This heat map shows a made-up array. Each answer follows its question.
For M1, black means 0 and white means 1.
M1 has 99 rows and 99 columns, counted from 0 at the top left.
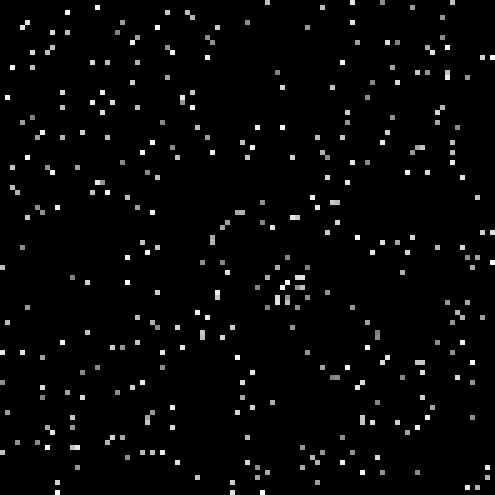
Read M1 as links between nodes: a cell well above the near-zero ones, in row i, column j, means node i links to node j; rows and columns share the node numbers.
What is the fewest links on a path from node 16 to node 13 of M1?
7
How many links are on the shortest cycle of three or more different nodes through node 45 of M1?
6
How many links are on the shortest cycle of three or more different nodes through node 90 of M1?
3
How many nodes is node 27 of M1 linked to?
6
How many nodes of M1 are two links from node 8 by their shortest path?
5
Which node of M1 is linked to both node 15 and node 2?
node 33
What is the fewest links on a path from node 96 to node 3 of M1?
5
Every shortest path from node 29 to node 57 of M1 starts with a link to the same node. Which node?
node 83
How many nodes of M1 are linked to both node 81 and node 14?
0
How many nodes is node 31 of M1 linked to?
5
